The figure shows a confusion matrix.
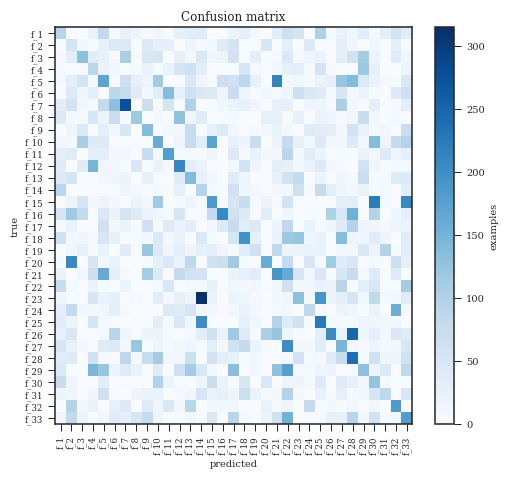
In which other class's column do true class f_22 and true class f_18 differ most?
f_23
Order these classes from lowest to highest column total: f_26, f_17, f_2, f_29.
f_26, f_29, f_2, f_17
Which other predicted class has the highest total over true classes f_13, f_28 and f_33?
f_22
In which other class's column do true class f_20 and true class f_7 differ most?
f_2
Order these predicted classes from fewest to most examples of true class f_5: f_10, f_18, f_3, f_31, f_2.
f_31, f_2, f_3, f_18, f_10
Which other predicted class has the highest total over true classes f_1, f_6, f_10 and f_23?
f_14
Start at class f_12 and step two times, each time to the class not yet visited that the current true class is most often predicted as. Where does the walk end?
f_29
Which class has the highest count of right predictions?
f_7
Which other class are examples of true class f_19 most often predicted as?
f_9
